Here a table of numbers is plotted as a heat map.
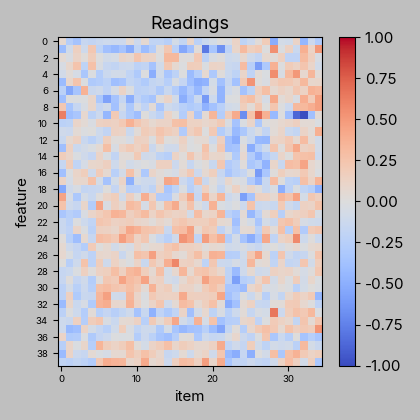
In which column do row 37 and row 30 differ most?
32
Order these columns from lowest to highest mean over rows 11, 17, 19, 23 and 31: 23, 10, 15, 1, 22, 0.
23, 22, 1, 0, 10, 15
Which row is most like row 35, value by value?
6
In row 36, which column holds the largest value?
27
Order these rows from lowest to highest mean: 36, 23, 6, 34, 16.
36, 6, 16, 34, 23
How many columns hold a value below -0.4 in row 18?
3
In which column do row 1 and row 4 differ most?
19
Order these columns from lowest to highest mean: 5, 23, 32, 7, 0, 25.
23, 0, 25, 7, 5, 32
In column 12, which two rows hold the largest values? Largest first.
26, 30
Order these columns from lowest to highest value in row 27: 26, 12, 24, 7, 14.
24, 26, 7, 12, 14
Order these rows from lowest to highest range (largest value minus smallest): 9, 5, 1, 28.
28, 5, 1, 9
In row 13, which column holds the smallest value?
25
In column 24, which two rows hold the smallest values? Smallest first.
9, 19
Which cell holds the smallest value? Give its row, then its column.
9, 32
